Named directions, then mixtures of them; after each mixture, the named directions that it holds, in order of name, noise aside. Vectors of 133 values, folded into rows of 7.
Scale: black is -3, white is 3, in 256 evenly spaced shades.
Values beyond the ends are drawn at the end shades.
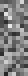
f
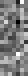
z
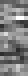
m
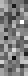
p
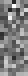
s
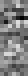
f, m, z.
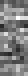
m.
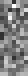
s.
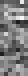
f, m, z.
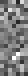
p, s, z.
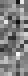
z.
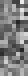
m, s, z.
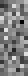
p.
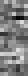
m.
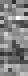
m, s.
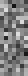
m, p.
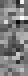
m, z.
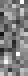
f, s, z.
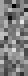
p, s.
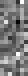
z.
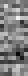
m, z.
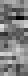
m.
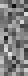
f, p, s.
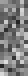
p, s, z.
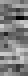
m.
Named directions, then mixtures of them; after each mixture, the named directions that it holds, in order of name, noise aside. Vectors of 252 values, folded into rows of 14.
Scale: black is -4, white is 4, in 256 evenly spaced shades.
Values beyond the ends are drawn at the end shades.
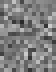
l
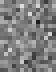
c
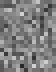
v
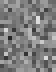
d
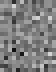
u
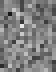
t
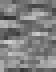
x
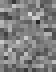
c, u, x.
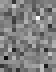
d, u.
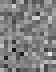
u.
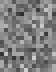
v.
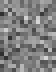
d, l.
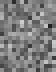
l, u.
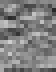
x.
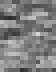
x.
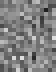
d, v.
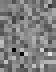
u, v.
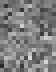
l, t, v.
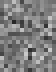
l.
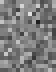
c.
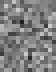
l.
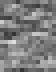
x.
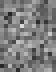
c, t.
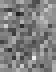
c, t, v.
